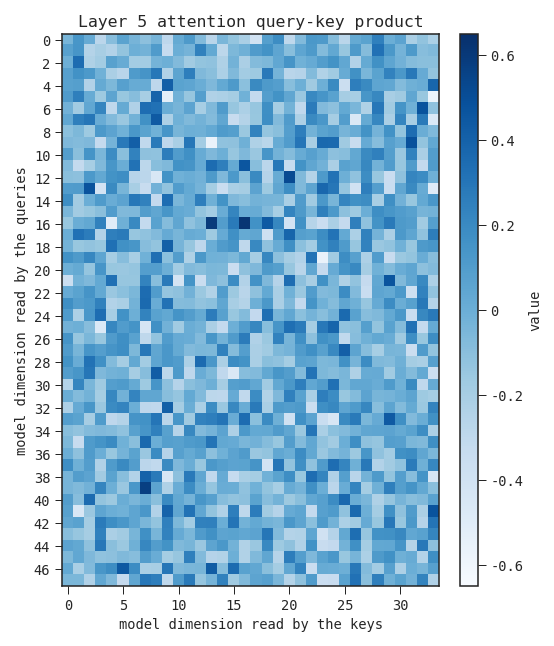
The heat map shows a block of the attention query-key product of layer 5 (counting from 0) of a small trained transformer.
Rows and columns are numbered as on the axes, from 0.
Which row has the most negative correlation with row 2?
35
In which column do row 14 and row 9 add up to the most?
6
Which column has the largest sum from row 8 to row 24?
9
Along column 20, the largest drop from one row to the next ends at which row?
16
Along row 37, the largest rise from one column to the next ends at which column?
19
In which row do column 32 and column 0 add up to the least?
30
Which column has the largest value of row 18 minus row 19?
23
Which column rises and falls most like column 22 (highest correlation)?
8
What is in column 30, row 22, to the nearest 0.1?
0.1
